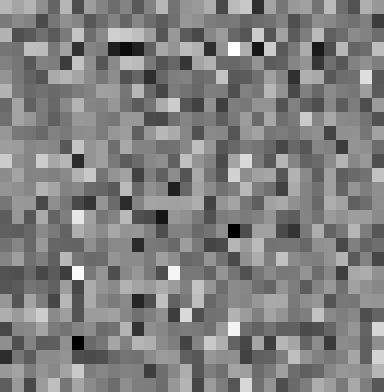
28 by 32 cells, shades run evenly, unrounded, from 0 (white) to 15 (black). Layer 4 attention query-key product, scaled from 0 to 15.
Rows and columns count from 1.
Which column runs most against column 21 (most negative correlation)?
19
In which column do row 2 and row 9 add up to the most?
32
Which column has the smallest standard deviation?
9
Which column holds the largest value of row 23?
15
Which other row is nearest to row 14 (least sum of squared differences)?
11
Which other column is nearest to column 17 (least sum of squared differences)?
3
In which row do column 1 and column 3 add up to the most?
26
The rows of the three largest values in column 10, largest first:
4, 20, 14
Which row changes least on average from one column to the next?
2
